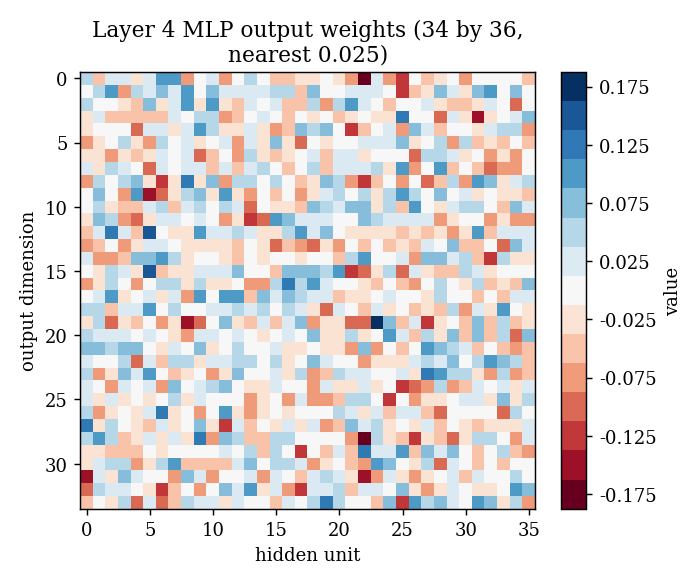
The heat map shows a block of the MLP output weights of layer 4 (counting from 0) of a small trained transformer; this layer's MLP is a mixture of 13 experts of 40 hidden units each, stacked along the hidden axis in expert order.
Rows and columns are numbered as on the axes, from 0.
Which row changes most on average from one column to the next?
19
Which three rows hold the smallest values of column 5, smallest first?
9, 7, 5
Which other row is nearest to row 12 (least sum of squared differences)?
15
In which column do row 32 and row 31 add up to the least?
0
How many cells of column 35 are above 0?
13
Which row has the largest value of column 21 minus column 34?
2
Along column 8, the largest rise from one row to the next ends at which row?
1
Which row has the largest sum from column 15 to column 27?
11
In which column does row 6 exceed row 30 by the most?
28
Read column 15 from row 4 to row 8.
-0.075 0.075 -0.05 0 0.05
